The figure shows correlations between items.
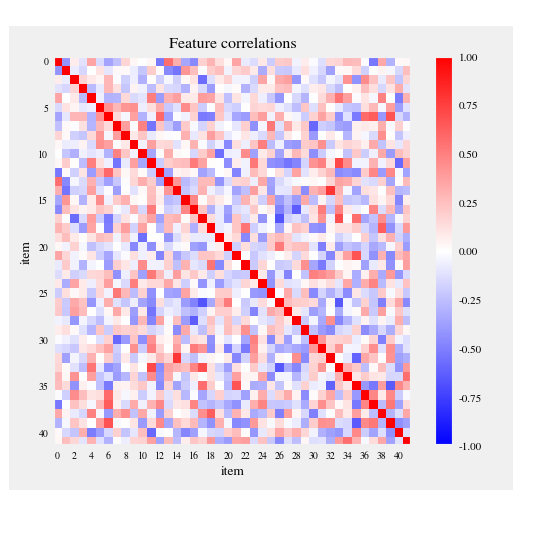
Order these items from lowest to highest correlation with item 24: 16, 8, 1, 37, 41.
1, 8, 16, 41, 37
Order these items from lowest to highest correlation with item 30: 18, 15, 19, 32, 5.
18, 15, 5, 19, 32
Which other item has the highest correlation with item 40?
35
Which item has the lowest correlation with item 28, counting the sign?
16
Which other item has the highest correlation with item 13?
0
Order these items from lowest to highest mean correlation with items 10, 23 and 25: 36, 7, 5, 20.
36, 20, 5, 7
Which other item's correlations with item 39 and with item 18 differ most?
6
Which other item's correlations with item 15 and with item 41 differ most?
34
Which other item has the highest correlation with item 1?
15
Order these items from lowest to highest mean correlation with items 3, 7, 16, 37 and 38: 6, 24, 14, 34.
14, 34, 24, 6
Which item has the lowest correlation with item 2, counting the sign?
17
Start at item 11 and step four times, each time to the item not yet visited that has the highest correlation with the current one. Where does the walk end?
21
